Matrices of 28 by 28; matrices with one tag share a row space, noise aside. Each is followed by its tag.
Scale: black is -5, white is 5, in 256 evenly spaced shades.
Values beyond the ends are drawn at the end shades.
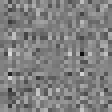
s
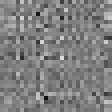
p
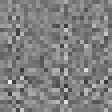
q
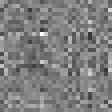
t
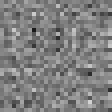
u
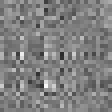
p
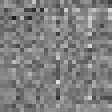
u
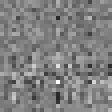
u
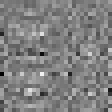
t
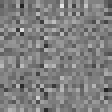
p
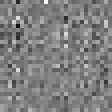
q
